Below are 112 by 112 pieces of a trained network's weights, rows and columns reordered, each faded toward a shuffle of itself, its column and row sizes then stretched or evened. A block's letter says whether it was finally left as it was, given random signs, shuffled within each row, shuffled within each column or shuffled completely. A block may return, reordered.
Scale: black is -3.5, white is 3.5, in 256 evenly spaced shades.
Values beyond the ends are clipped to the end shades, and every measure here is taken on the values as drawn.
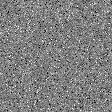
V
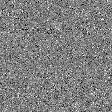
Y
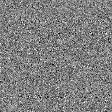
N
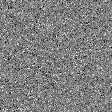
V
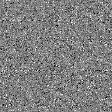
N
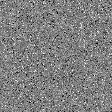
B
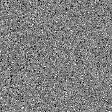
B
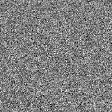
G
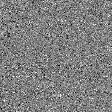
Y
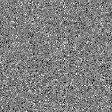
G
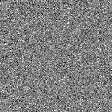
G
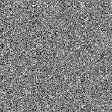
G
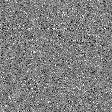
Y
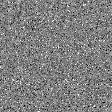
Y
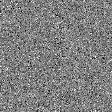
B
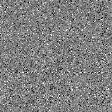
G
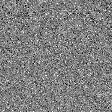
Y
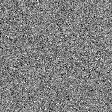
Y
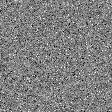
V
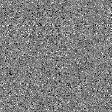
G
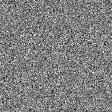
Y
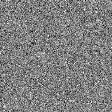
N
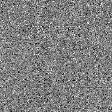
N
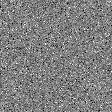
V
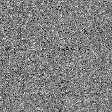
N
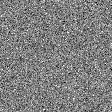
V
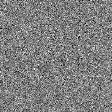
N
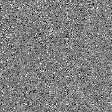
G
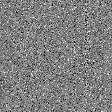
B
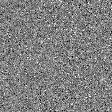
B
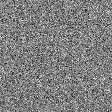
Y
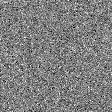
V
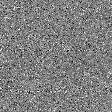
Y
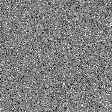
V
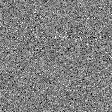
Y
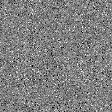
N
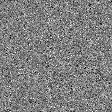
B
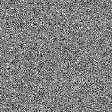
G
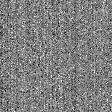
B
